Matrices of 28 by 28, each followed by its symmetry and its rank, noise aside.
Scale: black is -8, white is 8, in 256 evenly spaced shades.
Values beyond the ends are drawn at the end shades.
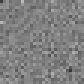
symmetric, rank eight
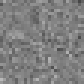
antisymmetric, rank eight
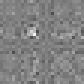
symmetric, rank four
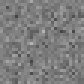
symmetric, rank six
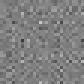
antisymmetric, rank four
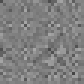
symmetric, rank four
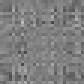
no symmetry, rank four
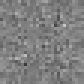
antisymmetric, rank six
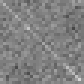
symmetric, rank six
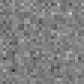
antisymmetric, rank eight
